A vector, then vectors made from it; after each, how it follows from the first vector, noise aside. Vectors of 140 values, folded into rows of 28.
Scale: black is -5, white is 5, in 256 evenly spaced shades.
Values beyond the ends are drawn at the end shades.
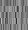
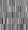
reversed, partly zeroed.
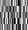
negated, scaled up.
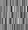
reversed.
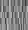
wrapped around.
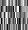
negated, scaled up.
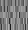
wrapped around.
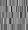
reversed.
